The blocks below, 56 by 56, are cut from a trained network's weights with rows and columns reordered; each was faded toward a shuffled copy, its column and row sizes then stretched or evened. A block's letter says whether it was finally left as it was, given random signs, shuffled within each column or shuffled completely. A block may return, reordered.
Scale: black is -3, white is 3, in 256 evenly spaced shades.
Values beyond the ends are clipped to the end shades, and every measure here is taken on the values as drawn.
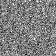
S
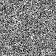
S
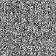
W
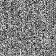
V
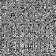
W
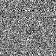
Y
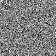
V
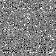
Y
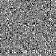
W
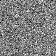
S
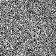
V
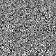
Y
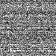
W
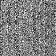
V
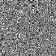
Y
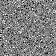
S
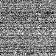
W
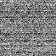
W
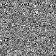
Y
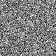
S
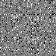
W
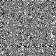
Y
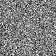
S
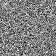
S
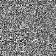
Y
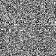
Y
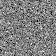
S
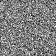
S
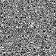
Y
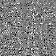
W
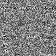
Y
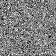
S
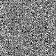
V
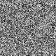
Y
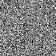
Y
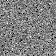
S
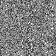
V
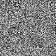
Y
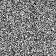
S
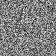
S
